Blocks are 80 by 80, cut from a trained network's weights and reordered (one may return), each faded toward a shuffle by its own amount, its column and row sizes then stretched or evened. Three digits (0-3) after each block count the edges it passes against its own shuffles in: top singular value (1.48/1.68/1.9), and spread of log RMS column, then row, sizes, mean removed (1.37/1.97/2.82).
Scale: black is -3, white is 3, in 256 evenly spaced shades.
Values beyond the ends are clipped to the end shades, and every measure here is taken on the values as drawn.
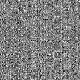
2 0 1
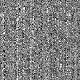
1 2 0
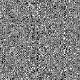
2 2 1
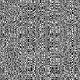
3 3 0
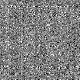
0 0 2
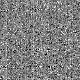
0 0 1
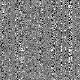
1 3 0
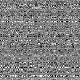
3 0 3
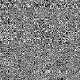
3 2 2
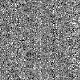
0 2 0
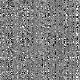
2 3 2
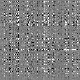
3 3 3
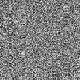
3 0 0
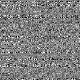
3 0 3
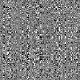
3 3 2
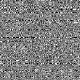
3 0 3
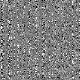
1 3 1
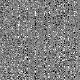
0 3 1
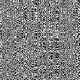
3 3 0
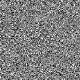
2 1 1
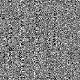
2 2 1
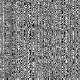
3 3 0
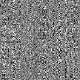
2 3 0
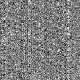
1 1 0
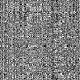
3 0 2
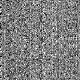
1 2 0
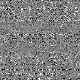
0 1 3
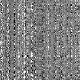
2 3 1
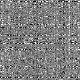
1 1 3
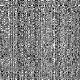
3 1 2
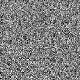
1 1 1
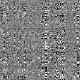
1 3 2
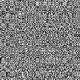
3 1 1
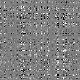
1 3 3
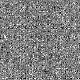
0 0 2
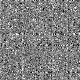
0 0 2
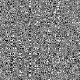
2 2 2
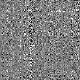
0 3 2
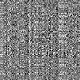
3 1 2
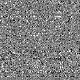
1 1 2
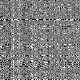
2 1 3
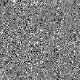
0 2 2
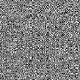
3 1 2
